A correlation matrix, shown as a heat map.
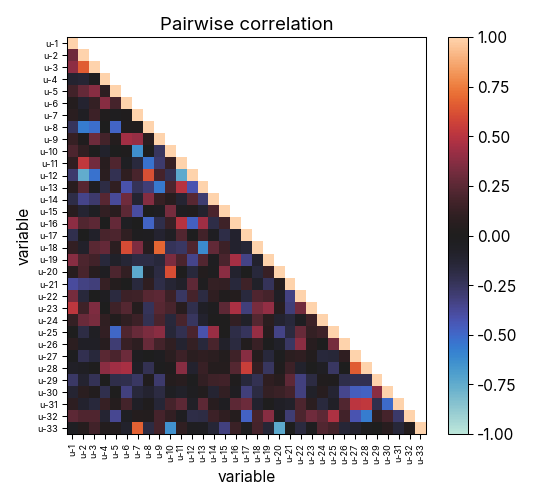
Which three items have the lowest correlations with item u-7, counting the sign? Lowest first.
u-20, u-10, u-15
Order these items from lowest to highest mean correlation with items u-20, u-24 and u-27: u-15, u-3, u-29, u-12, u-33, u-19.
u-33, u-12, u-29, u-19, u-3, u-15
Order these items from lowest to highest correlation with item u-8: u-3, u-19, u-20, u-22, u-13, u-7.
u-3, u-13, u-19, u-20, u-7, u-22
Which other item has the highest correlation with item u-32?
u-25
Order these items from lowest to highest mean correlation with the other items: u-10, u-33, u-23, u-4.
u-33, u-10, u-4, u-23
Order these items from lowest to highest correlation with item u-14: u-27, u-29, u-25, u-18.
u-27, u-29, u-18, u-25
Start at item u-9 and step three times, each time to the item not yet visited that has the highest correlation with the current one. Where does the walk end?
u-28
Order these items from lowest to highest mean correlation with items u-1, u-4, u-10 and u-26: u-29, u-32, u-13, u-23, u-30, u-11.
u-30, u-29, u-13, u-11, u-32, u-23
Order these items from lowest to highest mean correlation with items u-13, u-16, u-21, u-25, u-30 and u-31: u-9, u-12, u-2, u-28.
u-9, u-12, u-2, u-28
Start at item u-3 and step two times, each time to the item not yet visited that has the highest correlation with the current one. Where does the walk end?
u-11
